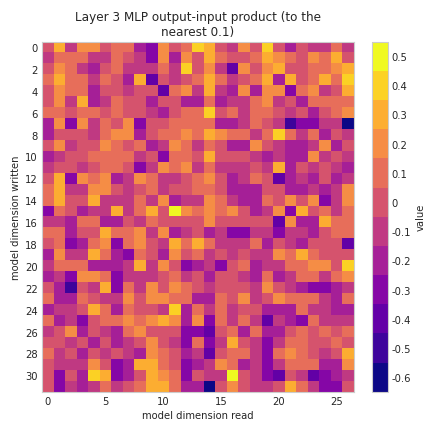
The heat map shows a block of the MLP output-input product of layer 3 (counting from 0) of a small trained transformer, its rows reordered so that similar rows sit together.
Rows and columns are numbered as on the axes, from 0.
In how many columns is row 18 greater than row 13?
12
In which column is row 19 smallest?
7
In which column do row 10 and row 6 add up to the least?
10
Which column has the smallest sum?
2
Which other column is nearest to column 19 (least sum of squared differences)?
3
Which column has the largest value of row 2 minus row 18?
26
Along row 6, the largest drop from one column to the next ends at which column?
15
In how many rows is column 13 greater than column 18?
16
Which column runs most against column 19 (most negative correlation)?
9
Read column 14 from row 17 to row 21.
-0.2 0.1 -0.1 -0.1 -0.2
